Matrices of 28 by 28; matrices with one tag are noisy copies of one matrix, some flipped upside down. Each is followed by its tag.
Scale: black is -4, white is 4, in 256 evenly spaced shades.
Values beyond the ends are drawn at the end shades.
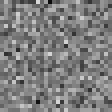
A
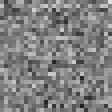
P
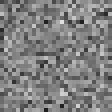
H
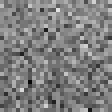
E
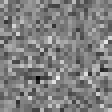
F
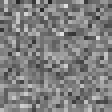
A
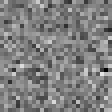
F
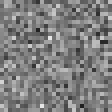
F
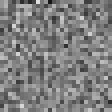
A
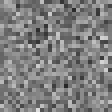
F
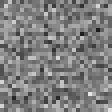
P
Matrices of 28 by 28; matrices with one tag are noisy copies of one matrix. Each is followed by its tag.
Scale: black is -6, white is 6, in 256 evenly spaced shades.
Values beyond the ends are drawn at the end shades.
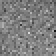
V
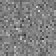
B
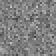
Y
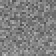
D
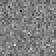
Y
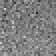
D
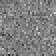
Y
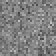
B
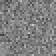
Y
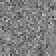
B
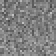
D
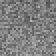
V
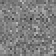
Y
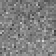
V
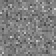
Y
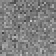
V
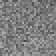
D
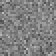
B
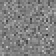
Y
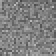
V
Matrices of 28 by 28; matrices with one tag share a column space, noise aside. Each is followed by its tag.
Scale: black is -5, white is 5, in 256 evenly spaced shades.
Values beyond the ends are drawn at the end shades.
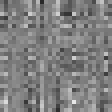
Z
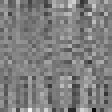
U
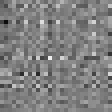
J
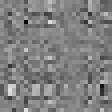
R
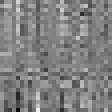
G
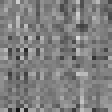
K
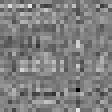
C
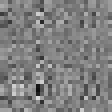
R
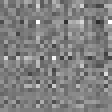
J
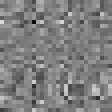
R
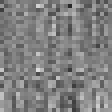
G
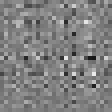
J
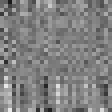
U
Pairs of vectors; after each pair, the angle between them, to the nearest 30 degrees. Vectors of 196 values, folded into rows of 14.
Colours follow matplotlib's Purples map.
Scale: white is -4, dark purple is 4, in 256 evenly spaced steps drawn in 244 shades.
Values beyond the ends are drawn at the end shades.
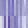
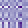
90 degrees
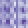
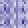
30 degrees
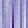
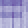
60 degrees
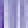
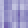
150 degrees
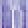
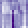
150 degrees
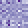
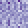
30 degrees
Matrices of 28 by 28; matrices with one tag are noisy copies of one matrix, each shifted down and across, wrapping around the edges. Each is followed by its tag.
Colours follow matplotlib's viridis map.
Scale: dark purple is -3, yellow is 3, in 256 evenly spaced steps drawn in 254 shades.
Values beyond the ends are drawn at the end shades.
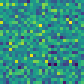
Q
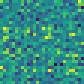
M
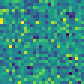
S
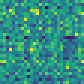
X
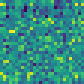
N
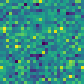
X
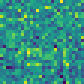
N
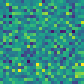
M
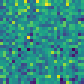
S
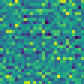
Q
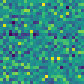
Q
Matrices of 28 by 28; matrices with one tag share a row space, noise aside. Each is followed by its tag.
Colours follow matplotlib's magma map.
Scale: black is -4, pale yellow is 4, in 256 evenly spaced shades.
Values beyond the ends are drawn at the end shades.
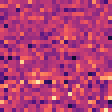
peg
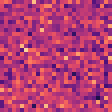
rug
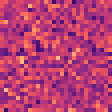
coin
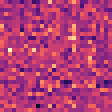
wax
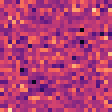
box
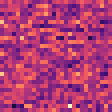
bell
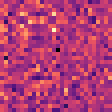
coin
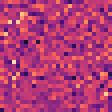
box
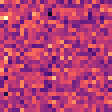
peg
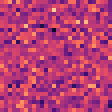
box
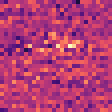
bell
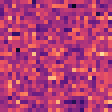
box
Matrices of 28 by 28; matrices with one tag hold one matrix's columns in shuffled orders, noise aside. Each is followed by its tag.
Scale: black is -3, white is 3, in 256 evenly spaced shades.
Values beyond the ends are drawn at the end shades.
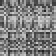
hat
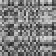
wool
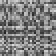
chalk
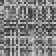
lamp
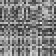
lamp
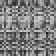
hat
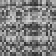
wool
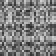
wool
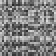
wool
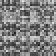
wool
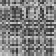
lamp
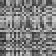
hat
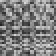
chalk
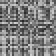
lamp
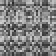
wool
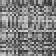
hat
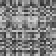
hat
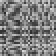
chalk
